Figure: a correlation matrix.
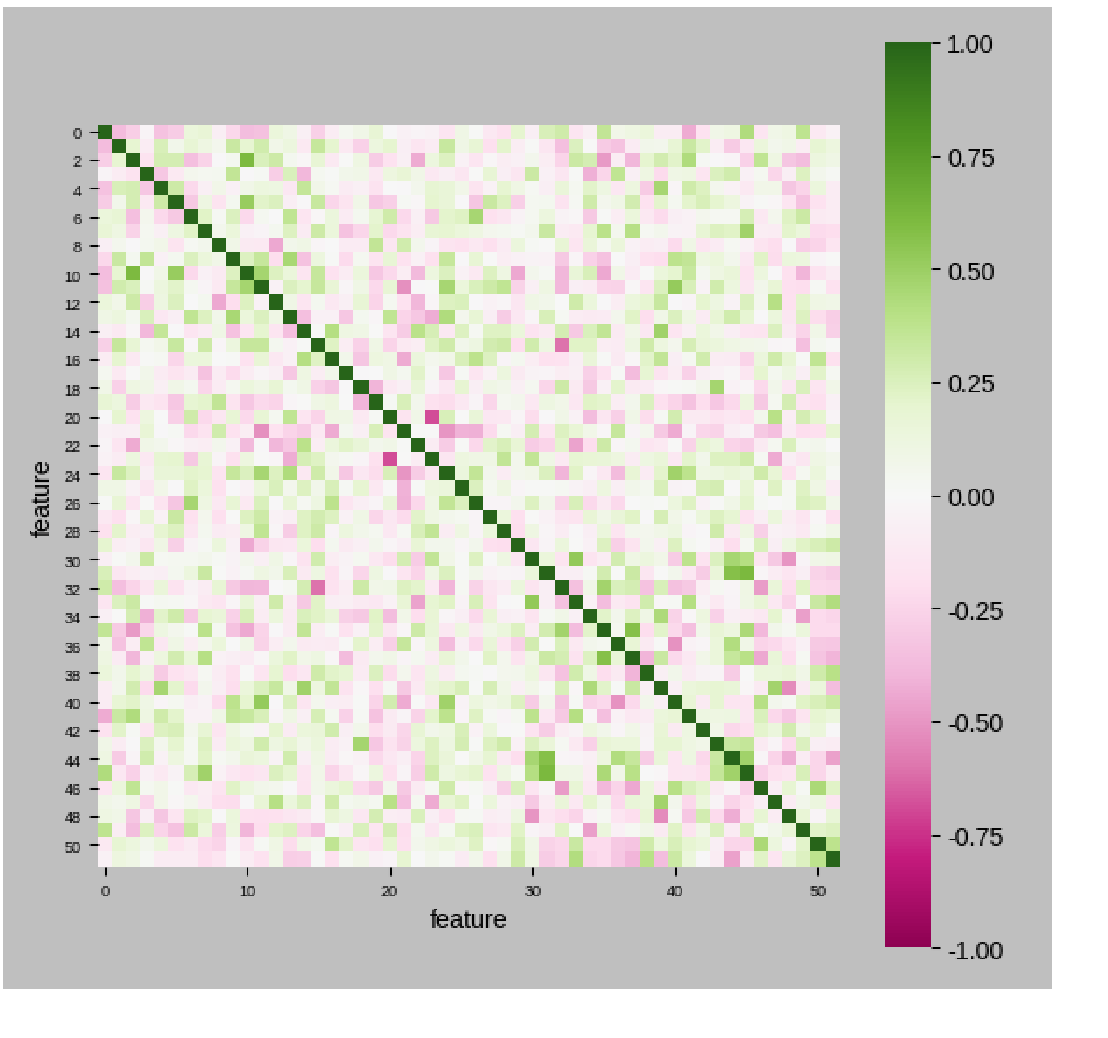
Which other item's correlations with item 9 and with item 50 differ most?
13
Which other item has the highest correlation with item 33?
30
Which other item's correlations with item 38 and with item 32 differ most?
15
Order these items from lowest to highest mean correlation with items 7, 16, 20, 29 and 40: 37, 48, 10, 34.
10, 34, 37, 48
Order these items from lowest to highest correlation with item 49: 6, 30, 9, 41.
41, 30, 9, 6
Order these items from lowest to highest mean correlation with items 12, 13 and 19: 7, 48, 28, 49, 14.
14, 28, 48, 49, 7
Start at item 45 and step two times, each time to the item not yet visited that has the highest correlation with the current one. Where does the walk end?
44
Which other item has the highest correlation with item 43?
18
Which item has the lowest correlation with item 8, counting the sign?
12
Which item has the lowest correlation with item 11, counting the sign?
21
